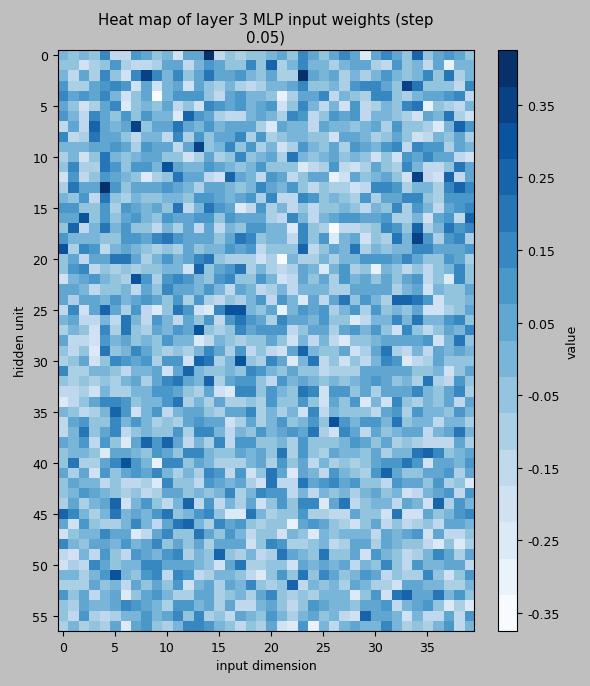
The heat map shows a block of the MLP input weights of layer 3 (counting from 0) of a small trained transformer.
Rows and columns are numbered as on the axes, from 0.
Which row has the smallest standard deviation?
23
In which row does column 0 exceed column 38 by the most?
48
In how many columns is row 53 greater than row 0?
17
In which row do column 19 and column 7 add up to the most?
22
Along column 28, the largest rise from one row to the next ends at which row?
27
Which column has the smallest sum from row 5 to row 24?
21
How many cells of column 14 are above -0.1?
47
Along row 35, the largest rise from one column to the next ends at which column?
24
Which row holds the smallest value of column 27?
28
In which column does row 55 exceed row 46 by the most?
29
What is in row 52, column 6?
-0.15
